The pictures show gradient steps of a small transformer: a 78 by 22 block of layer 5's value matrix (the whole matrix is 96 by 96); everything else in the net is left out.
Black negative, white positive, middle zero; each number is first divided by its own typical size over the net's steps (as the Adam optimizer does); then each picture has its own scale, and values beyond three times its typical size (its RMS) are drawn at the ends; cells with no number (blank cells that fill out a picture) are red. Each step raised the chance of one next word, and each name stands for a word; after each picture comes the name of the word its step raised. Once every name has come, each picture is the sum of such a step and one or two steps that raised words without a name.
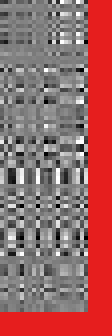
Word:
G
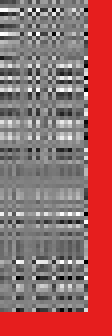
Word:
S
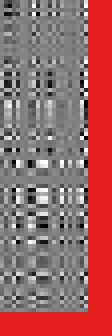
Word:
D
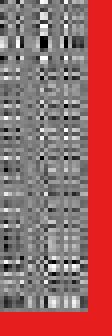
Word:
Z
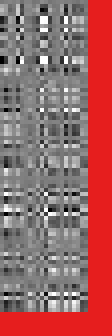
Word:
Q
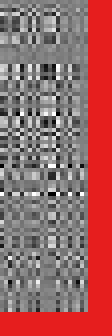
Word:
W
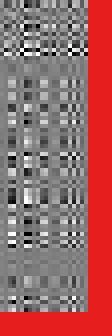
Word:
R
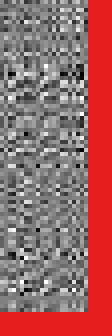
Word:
W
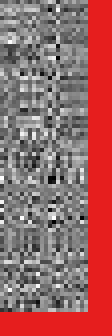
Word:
S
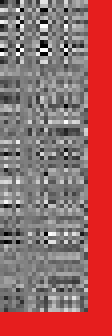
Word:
R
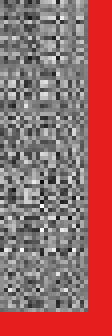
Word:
D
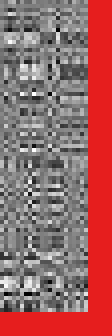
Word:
W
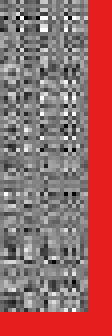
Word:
W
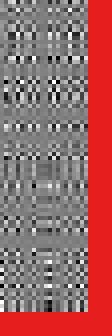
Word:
S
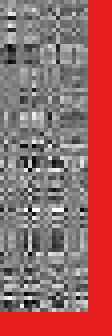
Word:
Q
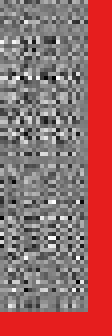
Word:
Z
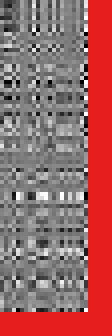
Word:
W
